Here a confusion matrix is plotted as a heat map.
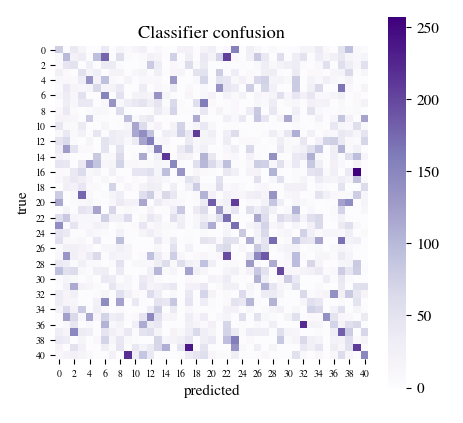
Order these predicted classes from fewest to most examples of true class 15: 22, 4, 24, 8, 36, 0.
24, 36, 0, 8, 22, 4
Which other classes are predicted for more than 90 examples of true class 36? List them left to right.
6, 11, 32
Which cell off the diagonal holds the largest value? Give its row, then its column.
16, 39
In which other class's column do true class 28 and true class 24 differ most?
25
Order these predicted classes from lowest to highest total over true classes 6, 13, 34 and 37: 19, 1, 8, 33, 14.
14, 19, 8, 33, 1
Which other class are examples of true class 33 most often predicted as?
6
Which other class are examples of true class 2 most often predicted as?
12
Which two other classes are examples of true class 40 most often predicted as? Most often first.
9, 11
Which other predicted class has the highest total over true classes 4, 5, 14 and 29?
37
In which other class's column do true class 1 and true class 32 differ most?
22
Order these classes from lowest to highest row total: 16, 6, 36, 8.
8, 6, 36, 16
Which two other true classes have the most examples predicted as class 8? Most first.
33, 25
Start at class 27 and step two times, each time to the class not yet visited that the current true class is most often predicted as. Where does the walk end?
26
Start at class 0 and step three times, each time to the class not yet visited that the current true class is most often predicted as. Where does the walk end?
38
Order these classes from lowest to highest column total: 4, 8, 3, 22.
4, 3, 8, 22
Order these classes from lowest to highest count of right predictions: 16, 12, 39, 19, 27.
19, 16, 12, 27, 39
